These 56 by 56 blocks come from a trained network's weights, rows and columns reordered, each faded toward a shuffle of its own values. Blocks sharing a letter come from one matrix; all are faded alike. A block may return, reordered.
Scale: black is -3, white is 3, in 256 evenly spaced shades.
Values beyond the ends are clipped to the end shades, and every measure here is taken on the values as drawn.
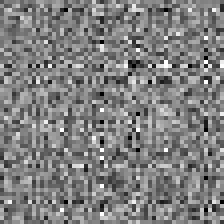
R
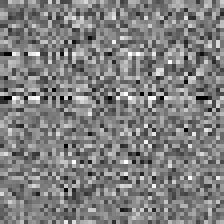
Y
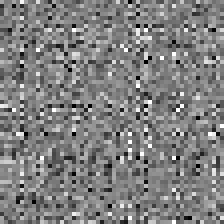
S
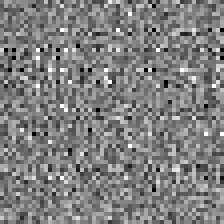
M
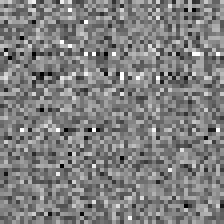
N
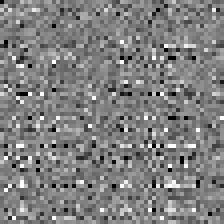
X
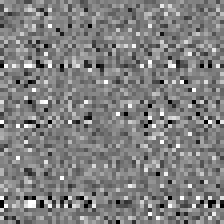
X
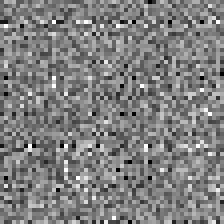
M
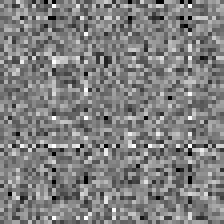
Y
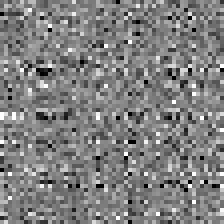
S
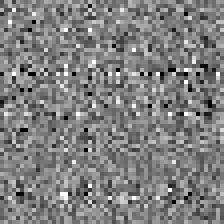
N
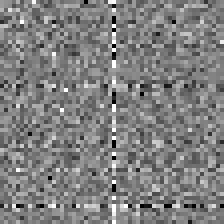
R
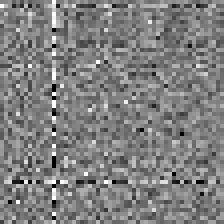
R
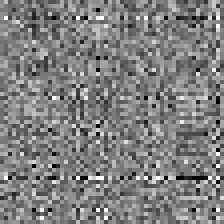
R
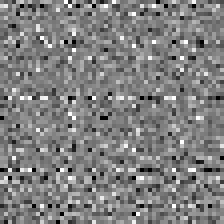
X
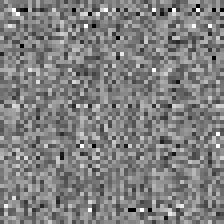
M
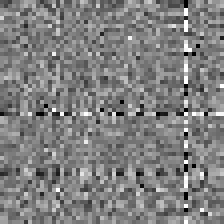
R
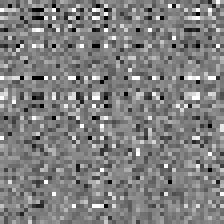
X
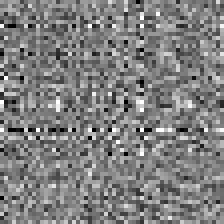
R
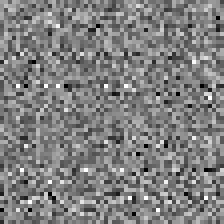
N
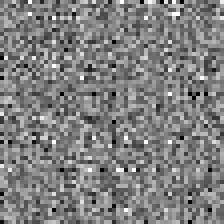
M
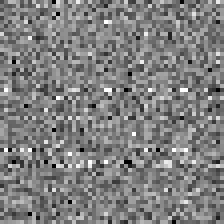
N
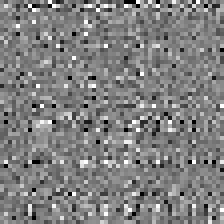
X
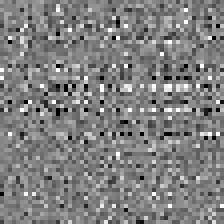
X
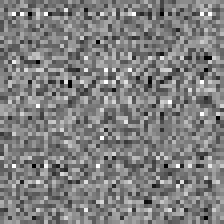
N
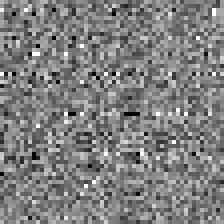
M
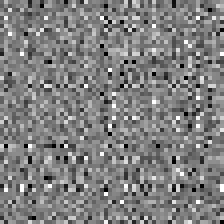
S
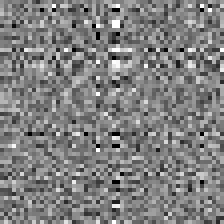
Y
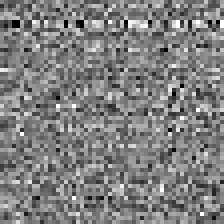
Y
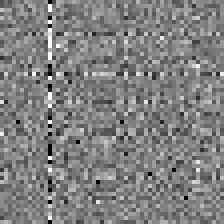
R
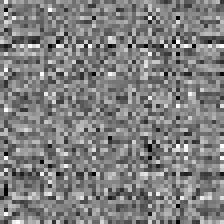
R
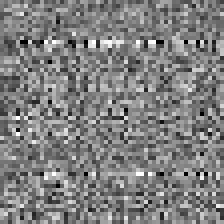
Y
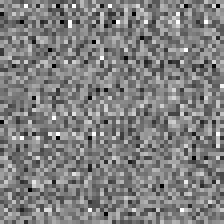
N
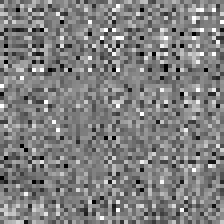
S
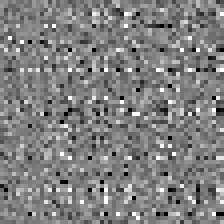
X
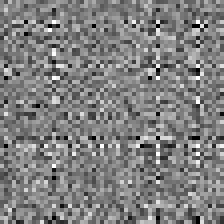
Y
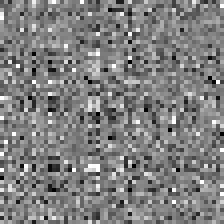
S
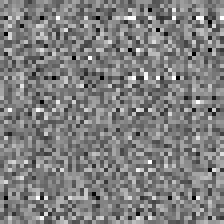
N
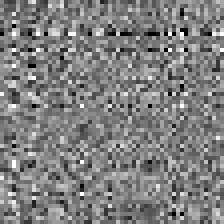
R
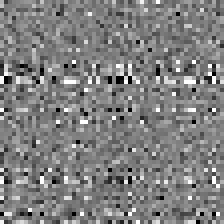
X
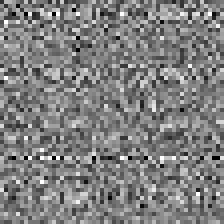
Y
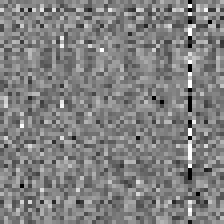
R
